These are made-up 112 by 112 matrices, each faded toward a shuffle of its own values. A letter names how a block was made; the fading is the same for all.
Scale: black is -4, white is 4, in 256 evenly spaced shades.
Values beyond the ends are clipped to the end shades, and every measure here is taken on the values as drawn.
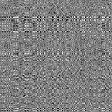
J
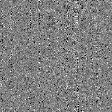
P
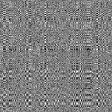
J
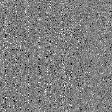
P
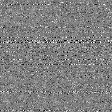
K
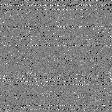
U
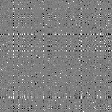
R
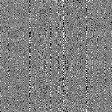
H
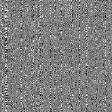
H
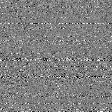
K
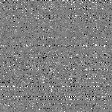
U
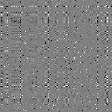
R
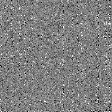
P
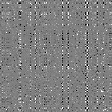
R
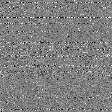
K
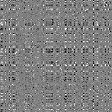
R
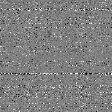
U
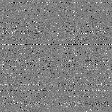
U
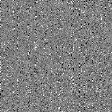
P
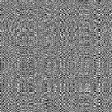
J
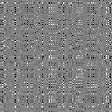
R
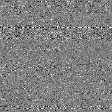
K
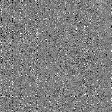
P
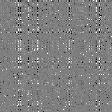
R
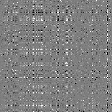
R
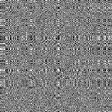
J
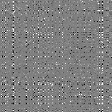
R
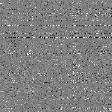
U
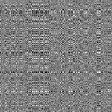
J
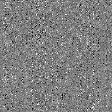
P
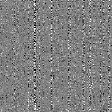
H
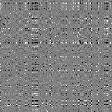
R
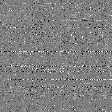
U
